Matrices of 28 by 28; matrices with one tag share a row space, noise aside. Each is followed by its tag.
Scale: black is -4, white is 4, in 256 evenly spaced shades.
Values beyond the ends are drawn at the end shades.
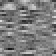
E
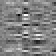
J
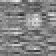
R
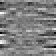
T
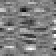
E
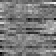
T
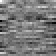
T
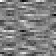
E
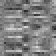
J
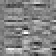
J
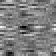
E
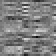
J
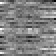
T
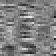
E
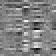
J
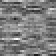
R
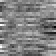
T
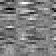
E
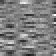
E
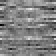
T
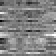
T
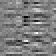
J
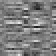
J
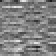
R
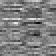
R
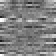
T
